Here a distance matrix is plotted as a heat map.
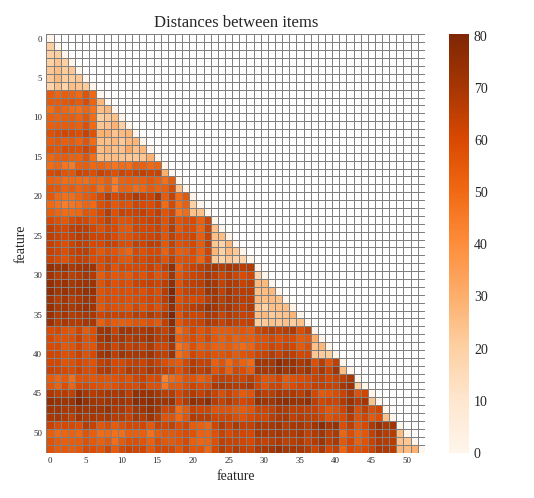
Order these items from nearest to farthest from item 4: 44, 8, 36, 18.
18, 8, 44, 36
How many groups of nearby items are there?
13
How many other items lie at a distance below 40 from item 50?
3
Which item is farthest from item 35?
17
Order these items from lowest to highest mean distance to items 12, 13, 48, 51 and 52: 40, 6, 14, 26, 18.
14, 18, 6, 26, 40
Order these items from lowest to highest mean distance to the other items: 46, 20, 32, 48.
20, 32, 48, 46
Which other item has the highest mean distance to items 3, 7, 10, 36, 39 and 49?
46
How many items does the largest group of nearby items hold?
9
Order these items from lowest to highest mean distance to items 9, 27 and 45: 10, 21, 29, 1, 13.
10, 13, 21, 1, 29
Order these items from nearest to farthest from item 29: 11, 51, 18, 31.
31, 18, 11, 51
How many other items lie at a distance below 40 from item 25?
5
